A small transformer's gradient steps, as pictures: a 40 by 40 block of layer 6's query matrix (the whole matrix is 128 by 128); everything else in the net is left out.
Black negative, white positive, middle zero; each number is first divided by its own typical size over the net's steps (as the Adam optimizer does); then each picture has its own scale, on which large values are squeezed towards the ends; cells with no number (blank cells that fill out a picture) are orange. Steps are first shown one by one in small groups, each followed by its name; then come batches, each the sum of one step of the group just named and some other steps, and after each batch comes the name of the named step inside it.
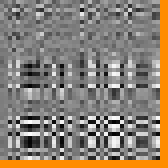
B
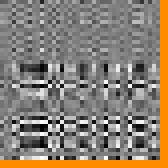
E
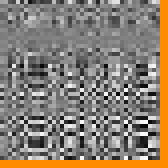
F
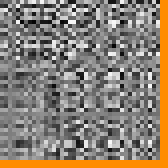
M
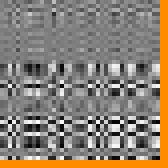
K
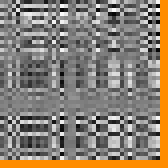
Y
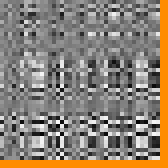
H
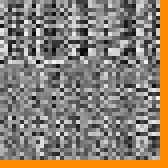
H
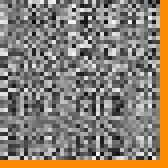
M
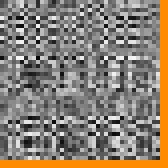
B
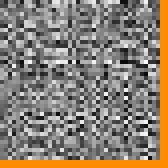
F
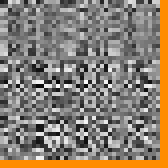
E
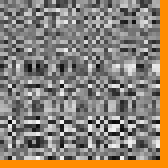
K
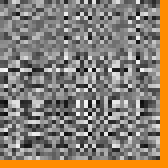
B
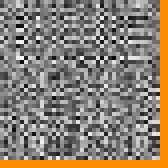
H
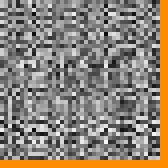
H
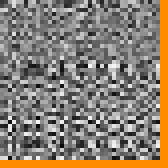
K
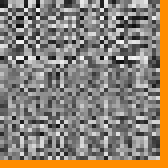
H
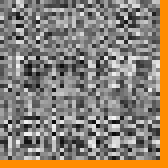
B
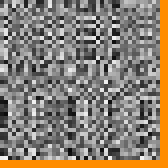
F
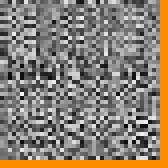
F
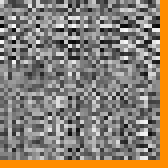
F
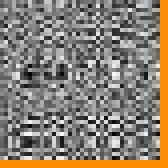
B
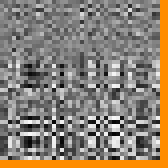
B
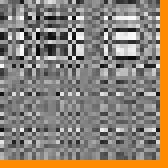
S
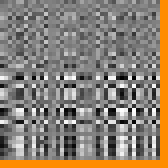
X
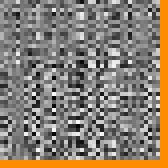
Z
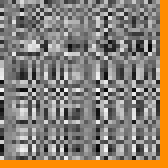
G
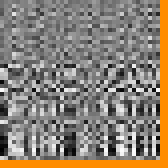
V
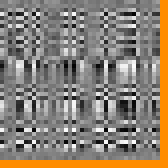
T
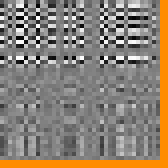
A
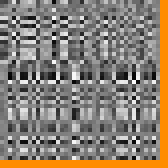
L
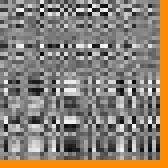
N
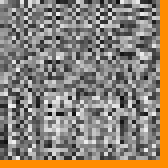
X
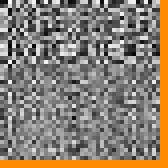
G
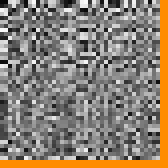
S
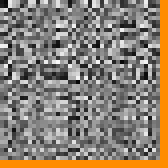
L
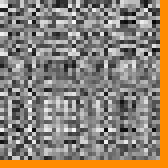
T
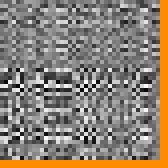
L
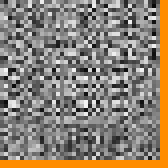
N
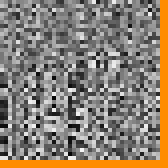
Z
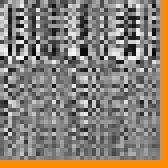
A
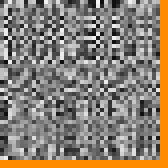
V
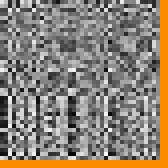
G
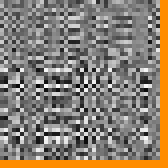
Z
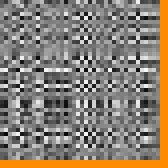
A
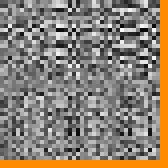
G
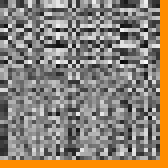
V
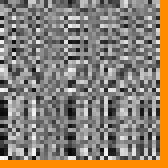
V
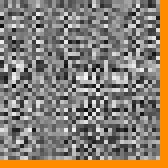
T
